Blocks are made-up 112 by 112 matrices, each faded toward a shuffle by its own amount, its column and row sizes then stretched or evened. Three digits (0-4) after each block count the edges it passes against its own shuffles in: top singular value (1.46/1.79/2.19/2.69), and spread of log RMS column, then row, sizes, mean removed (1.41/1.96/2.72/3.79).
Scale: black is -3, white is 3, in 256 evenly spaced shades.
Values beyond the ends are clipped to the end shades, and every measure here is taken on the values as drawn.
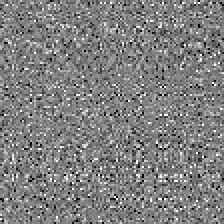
4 1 2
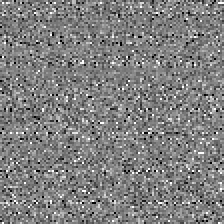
2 0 3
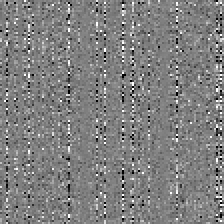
3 4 1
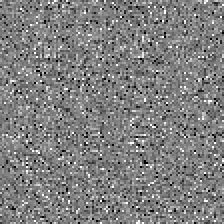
1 1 1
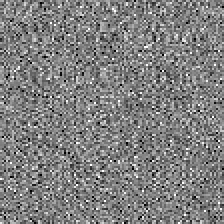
4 0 0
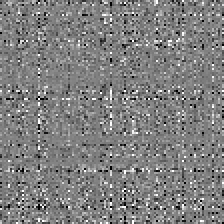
0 4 4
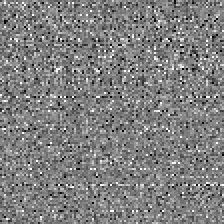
2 1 3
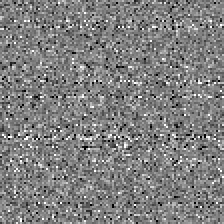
1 0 3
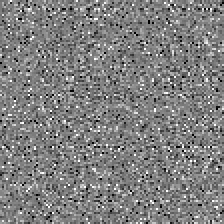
3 0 1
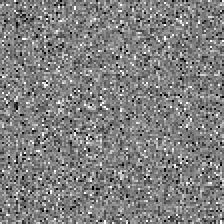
1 2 0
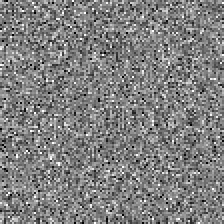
2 1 0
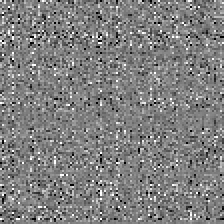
0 3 3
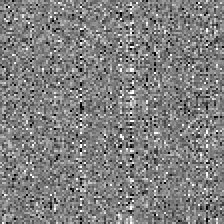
3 3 0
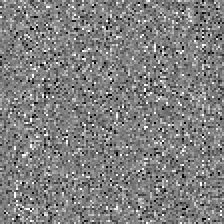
0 2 0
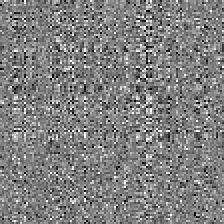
4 3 2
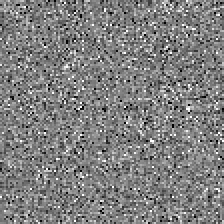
1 1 1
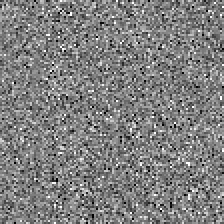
1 1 0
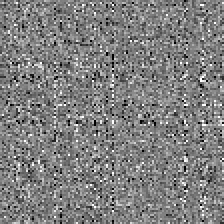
2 3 2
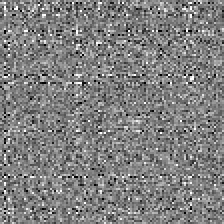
3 2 3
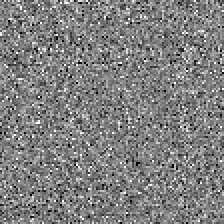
1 1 1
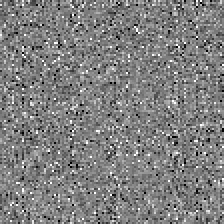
2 2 1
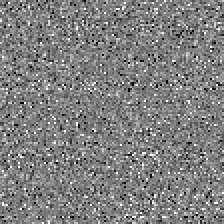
1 0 2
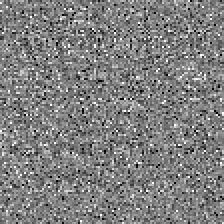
2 0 1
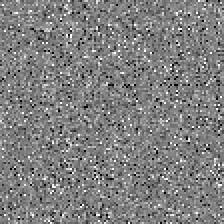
1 1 1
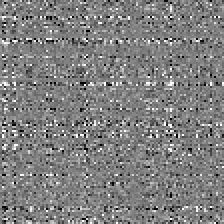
3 3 4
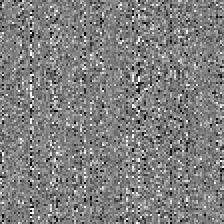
1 4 0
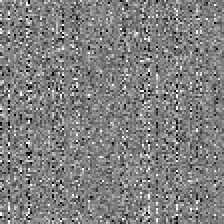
2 4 1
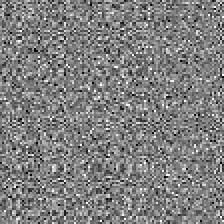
4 2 0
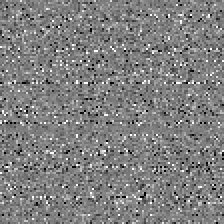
0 0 3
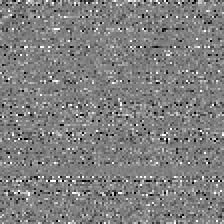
0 0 4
